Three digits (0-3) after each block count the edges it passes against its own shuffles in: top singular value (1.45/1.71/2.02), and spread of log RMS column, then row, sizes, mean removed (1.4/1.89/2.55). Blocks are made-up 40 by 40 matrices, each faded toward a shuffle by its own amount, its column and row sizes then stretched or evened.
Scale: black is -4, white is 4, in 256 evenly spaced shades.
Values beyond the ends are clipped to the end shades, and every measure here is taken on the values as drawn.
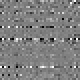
3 1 3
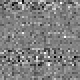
1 1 3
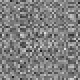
3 1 1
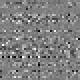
2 0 3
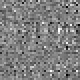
1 1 2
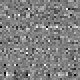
1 1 3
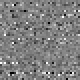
0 0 3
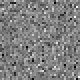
1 1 0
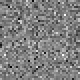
1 0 0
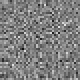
3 1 1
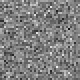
1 1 0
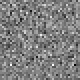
1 0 1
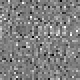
2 0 1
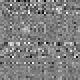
2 1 3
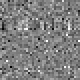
2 0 1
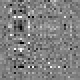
3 2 2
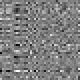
3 2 3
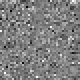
1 0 0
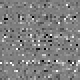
0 0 3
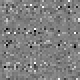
0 1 2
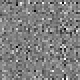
2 2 2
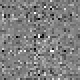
0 2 2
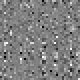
1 3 0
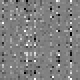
2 3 1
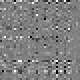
3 2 2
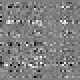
1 2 3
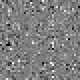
1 1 1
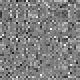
3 1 1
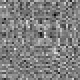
3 1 0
